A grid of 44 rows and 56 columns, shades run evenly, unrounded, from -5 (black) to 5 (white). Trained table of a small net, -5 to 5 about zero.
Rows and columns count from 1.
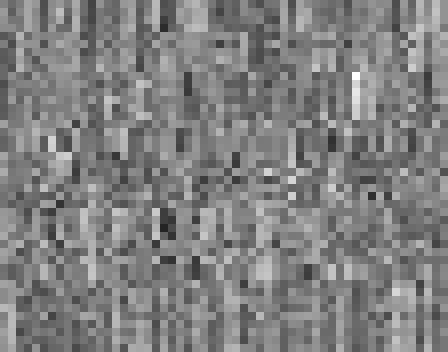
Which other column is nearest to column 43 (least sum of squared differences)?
2
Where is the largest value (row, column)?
10, 45
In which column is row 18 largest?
7
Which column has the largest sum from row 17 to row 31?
37
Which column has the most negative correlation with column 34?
56
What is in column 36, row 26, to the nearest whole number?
1
